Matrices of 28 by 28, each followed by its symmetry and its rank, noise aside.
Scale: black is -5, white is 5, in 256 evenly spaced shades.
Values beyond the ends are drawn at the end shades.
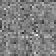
no symmetry, rank eight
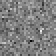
antisymmetric, rank eight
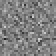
no symmetry, rank six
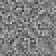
antisymmetric, rank eight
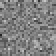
no symmetry, rank eight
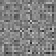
symmetric, rank four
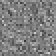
antisymmetric, rank eight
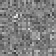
symmetric, rank six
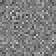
symmetric, rank eight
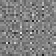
antisymmetric, rank four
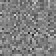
no symmetry, rank six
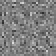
antisymmetric, rank six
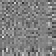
no symmetry, rank four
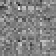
no symmetry, rank six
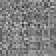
antisymmetric, rank eight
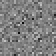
symmetric, rank eight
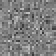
no symmetry, rank six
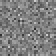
antisymmetric, rank eight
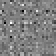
antisymmetric, rank four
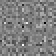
antisymmetric, rank four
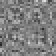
antisymmetric, rank four
